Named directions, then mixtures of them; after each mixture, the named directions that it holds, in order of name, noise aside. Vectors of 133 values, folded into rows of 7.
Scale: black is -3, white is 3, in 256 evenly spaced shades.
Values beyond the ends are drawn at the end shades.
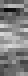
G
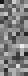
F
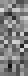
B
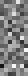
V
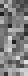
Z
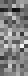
B, G.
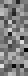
V.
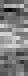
G.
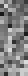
Z.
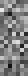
B.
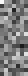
F.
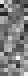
F, Z.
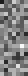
F.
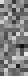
F.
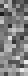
Z.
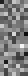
F.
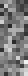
Z.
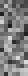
Z.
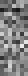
B, G.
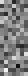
F.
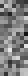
B, Z.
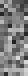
Z.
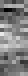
G.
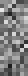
B.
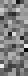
B, V.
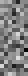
F, V.
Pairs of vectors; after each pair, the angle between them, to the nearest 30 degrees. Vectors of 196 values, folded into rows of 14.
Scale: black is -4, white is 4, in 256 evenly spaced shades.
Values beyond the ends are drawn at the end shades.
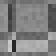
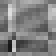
150 degrees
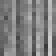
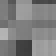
90 degrees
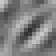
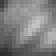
120 degrees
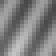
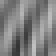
150 degrees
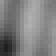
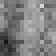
30 degrees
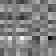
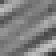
90 degrees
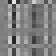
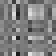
120 degrees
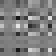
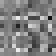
150 degrees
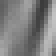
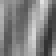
150 degrees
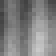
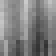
150 degrees
